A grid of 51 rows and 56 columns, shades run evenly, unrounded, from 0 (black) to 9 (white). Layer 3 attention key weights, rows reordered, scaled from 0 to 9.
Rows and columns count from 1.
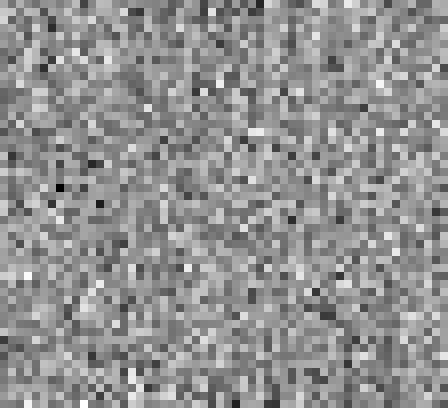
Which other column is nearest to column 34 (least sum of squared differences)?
45
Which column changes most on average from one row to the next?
8
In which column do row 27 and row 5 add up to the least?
4
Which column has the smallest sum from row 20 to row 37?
55
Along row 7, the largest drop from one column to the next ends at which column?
11
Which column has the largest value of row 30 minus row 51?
49
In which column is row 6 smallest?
28
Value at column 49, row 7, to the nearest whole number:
6
